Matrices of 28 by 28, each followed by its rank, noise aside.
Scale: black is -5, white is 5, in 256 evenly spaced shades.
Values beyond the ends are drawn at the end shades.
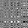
two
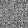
six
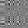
one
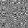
four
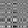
one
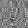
four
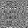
four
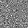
six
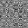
four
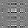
one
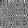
three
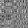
three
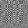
two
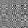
two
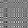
one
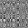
two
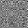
four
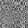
three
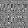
three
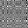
two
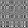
one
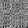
three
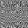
three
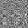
three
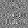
three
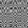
two
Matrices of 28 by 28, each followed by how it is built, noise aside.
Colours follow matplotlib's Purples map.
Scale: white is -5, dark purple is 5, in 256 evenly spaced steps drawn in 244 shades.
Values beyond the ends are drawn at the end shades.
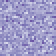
repeating rows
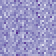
repeating rows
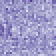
blocks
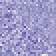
lower triangular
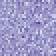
blocks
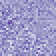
lower triangular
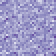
repeating rows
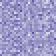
repeating rows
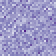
Hankel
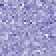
uneven rows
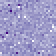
sparse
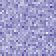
repeating rows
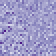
lower triangular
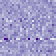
uneven rows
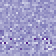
uneven rows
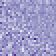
lower triangular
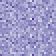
repeating rows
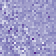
lower triangular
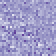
lower triangular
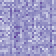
blocks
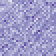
Hankel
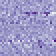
uneven rows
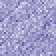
Hankel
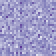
repeating rows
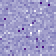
sparse
